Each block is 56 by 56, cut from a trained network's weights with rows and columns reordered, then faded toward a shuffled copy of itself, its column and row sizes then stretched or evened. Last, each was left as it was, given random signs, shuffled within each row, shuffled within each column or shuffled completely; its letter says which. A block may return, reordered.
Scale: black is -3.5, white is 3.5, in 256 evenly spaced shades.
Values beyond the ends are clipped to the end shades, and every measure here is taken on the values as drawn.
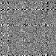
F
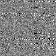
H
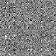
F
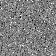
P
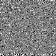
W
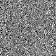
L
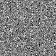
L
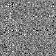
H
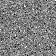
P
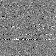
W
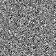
L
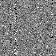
L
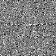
H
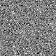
W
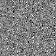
L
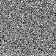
L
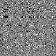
F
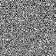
H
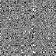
F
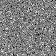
P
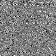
W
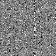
L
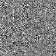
H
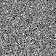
P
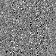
L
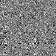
H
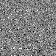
W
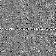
H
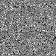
W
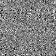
H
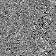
L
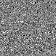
W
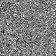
L
